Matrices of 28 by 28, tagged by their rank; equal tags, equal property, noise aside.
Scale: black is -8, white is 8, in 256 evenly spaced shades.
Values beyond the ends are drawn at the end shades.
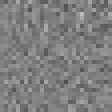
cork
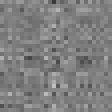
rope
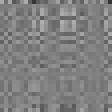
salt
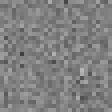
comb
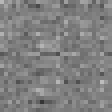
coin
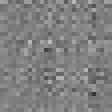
rope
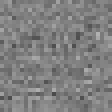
comb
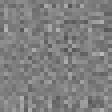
cork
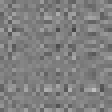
salt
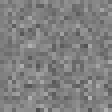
comb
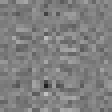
coin
